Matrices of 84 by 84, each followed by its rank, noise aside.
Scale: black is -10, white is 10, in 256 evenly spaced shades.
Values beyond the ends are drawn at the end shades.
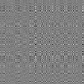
two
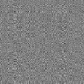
five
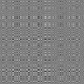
one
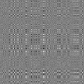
one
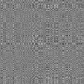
three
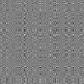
two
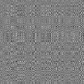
four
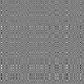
one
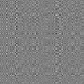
three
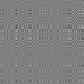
one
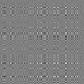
one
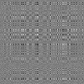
one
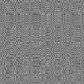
three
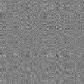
five
